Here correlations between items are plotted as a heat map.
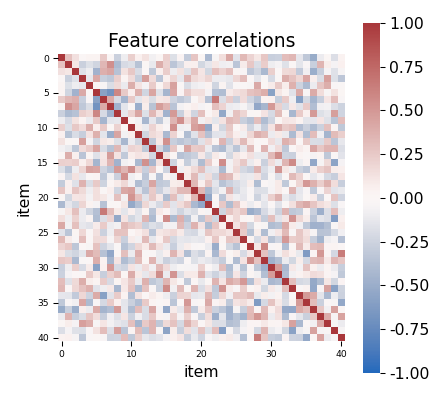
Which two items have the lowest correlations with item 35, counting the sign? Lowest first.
28, 40
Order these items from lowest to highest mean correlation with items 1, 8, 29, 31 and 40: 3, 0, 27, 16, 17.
17, 3, 0, 16, 27
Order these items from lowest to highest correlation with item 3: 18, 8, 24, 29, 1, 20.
1, 24, 29, 20, 8, 18
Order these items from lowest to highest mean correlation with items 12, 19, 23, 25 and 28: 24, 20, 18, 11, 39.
39, 18, 20, 11, 24
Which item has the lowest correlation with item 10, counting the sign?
21
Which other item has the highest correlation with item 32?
26
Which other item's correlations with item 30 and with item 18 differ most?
5
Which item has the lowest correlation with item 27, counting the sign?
22
